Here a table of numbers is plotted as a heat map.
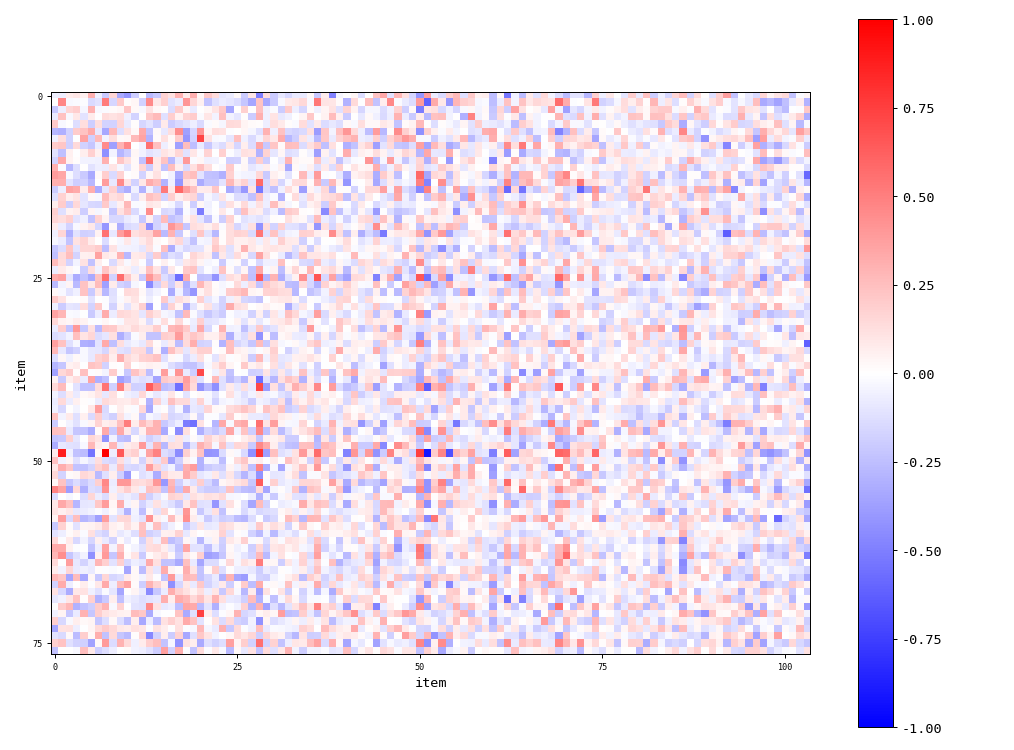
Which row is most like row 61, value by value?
50
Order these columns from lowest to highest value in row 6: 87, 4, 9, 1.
9, 1, 87, 4
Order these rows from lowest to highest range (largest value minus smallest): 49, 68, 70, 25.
68, 70, 25, 49
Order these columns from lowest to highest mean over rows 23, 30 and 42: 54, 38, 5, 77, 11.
5, 54, 38, 77, 11
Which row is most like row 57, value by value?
65
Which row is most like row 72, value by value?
52
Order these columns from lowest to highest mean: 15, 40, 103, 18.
103, 40, 15, 18
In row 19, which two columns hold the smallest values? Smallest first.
92, 45
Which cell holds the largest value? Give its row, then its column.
49, 7
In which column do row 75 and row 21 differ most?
53
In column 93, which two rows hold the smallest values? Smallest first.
13, 39
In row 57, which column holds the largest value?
18
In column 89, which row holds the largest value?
16
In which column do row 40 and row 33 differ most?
28
